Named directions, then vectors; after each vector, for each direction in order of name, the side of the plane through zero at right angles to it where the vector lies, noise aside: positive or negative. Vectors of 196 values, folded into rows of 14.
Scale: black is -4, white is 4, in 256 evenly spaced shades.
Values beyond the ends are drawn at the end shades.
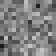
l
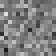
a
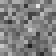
negative, negative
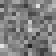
negative, negative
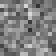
positive, positive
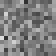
positive, negative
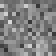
positive, positive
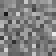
negative, positive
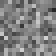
negative, positive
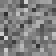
negative, positive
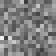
positive, negative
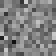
negative, positive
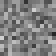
positive, negative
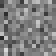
negative, positive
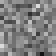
negative, negative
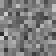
positive, negative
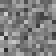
positive, negative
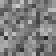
positive, negative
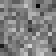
positive, positive
